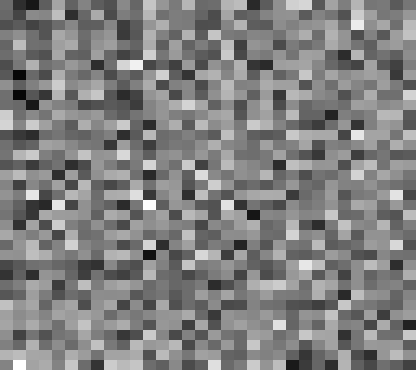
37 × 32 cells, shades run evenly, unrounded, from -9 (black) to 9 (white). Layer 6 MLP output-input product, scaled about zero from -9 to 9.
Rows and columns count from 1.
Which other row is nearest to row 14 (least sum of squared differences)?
3
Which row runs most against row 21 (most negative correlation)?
26
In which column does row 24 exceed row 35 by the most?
15
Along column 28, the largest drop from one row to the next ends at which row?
4
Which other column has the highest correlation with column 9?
2
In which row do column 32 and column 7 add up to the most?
10
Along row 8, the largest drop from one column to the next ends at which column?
14
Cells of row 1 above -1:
18
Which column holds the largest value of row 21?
12
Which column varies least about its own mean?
30
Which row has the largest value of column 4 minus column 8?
37
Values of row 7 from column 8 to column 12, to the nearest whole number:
-6 -1 6 8 -4
